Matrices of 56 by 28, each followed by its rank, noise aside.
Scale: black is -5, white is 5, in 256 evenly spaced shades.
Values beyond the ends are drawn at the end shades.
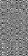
three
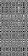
two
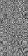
four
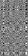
two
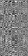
three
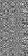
five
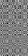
two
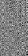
five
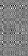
two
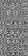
four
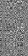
four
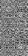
five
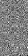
five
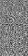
five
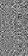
five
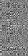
five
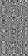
three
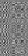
three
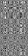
three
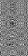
three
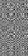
two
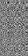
four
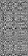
three
